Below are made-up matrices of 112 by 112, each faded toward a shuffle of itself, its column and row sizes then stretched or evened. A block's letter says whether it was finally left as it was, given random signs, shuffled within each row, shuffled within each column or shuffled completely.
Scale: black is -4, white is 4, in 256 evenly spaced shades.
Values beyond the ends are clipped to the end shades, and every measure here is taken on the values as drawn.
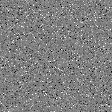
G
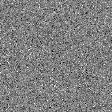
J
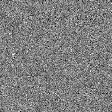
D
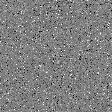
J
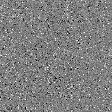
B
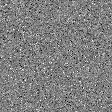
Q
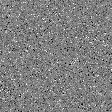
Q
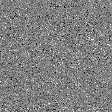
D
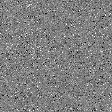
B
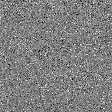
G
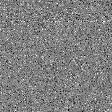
G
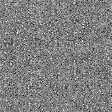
B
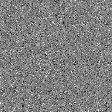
B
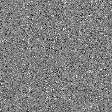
D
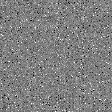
B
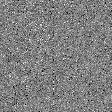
J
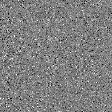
B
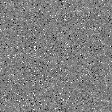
B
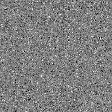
D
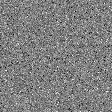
Q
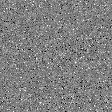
G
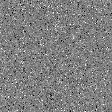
J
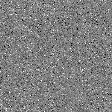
J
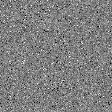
D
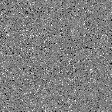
D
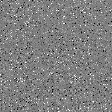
B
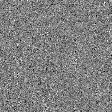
J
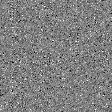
D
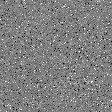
Q
